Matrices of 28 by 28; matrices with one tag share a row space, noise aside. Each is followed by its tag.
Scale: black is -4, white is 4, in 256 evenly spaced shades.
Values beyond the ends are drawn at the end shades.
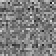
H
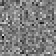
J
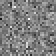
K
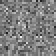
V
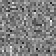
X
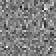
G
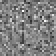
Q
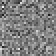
J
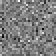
J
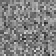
G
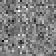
V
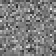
H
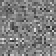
X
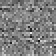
H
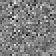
K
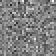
K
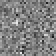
Q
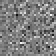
Q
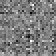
H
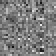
V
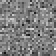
H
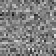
H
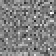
G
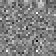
V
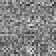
H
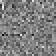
J
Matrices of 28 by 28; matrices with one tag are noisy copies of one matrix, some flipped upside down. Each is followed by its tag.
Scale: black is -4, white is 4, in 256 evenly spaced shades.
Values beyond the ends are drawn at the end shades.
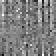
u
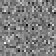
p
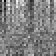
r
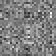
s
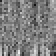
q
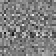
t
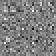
p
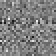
t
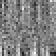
q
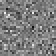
p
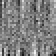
q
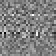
t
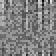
u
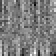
q
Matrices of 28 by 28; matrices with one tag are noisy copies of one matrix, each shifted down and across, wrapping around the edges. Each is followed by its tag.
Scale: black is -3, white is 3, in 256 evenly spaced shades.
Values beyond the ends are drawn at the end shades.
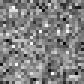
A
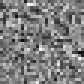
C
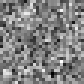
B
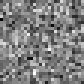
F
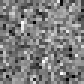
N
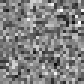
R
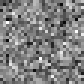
B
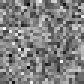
B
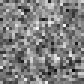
N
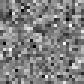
C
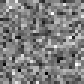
B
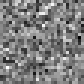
C
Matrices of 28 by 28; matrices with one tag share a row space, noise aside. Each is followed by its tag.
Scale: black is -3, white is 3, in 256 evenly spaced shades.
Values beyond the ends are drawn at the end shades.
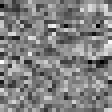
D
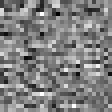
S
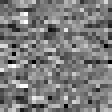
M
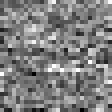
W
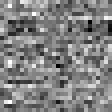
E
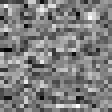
S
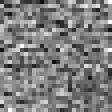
E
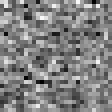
S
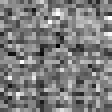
E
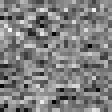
S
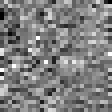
D
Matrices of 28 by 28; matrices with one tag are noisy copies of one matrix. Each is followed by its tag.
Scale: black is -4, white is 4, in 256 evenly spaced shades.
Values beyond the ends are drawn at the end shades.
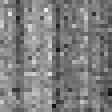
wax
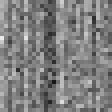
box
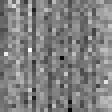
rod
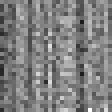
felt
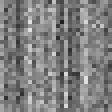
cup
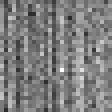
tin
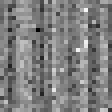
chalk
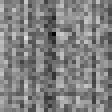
box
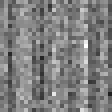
chalk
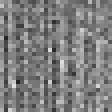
tin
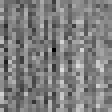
tin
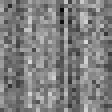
cup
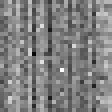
rod
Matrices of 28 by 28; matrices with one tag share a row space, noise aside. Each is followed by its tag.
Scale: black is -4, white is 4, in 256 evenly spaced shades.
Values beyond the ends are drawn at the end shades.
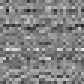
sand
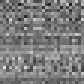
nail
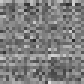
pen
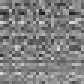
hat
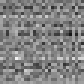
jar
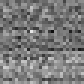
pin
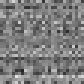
jar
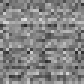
sand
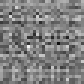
hat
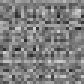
hat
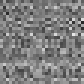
nail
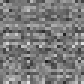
sand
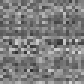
pin
